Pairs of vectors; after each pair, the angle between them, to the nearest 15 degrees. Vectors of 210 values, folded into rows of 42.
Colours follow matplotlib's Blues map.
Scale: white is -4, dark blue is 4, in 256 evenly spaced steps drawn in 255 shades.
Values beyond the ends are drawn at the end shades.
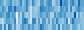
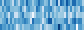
75 degrees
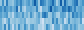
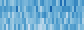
30 degrees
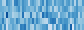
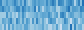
60 degrees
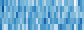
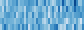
150 degrees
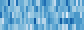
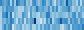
60 degrees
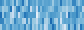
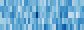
135 degrees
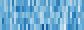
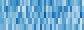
105 degrees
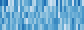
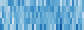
120 degrees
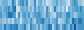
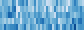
15 degrees
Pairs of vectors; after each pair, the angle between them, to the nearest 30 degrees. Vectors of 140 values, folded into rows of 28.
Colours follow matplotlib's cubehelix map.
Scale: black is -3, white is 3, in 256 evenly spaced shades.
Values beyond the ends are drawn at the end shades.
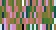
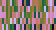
120 degrees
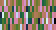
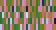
30 degrees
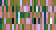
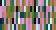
30 degrees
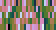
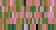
90 degrees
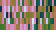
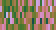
150 degrees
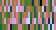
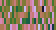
150 degrees
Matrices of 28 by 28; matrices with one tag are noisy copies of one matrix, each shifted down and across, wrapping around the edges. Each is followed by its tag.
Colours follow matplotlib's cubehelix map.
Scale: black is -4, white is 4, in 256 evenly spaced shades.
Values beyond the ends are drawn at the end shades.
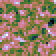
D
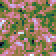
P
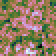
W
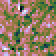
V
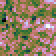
W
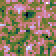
P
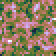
P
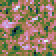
P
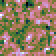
P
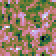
P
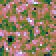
D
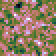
D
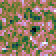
D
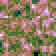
D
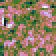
V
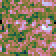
W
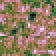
D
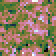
W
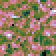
D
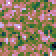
D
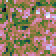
W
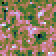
P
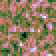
D
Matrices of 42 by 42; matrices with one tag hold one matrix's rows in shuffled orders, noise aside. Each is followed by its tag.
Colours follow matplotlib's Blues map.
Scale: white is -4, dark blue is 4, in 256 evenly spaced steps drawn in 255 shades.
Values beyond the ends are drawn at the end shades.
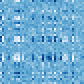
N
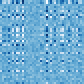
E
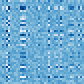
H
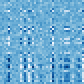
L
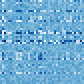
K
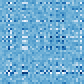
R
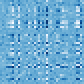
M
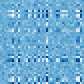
M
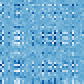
N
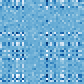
E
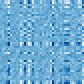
L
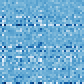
K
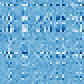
R
